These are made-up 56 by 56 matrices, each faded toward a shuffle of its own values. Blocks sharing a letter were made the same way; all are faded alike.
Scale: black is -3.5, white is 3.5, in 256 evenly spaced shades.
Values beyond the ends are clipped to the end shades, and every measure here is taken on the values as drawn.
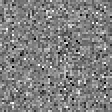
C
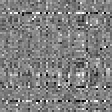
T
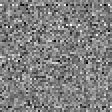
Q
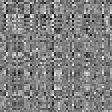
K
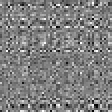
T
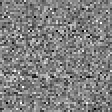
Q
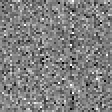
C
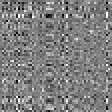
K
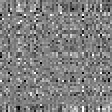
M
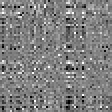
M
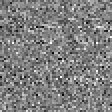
Q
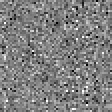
C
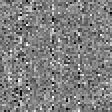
C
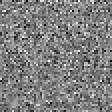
Q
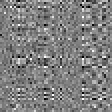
K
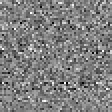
Q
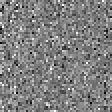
C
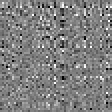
M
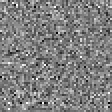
Q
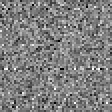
Q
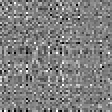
M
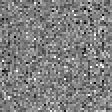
C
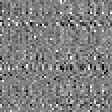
M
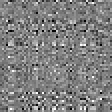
M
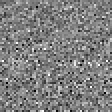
Q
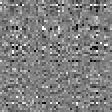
M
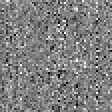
C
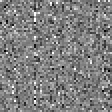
C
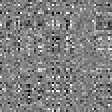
M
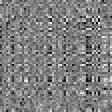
K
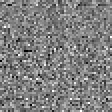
Q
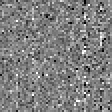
C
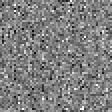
C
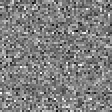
Q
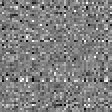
M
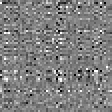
M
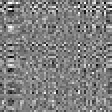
K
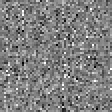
C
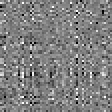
M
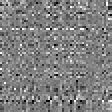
M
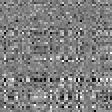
T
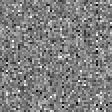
C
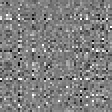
M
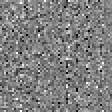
C
